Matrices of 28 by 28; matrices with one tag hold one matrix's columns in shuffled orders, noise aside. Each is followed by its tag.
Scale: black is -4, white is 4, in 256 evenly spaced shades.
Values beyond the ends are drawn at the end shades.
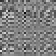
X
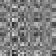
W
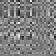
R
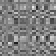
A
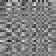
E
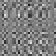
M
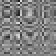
R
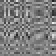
R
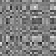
A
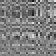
R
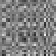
W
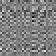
X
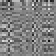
E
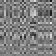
R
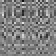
R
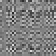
X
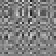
R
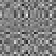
M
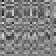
R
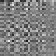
E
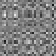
M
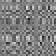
A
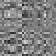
M
